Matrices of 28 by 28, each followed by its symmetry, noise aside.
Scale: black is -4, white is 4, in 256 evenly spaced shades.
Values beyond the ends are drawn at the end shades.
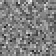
no symmetry.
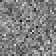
symmetric.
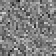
antisymmetric.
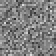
symmetric.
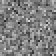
no symmetry.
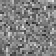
antisymmetric.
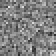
symmetric.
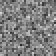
antisymmetric.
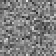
mirrored top to bottom.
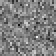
no symmetry.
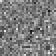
symmetric.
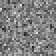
same after a half turn.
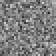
antisymmetric.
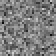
mirrored top to bottom.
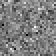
antisymmetric.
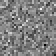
symmetric.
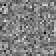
mirrored top to bottom.
